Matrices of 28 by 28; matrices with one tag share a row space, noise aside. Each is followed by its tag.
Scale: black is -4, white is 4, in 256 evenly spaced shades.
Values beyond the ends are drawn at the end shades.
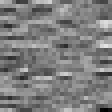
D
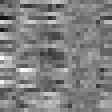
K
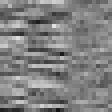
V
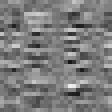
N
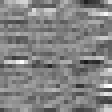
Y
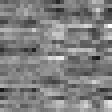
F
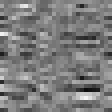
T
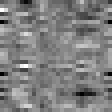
T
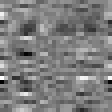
T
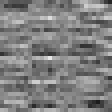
Y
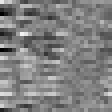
K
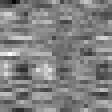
D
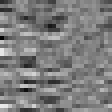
K
